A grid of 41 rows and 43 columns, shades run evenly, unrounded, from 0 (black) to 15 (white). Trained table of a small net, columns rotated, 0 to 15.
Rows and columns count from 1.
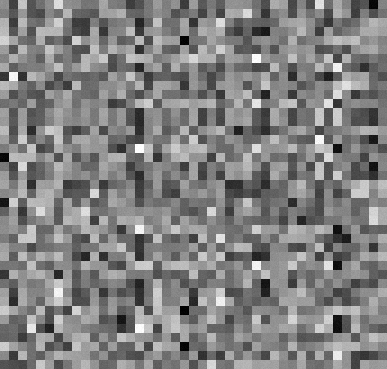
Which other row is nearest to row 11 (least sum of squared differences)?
2
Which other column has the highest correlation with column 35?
23
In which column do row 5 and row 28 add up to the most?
1
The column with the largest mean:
7
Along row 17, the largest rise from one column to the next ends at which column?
16
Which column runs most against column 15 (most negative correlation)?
36
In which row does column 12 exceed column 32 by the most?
25
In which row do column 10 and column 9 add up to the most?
24
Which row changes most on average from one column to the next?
29
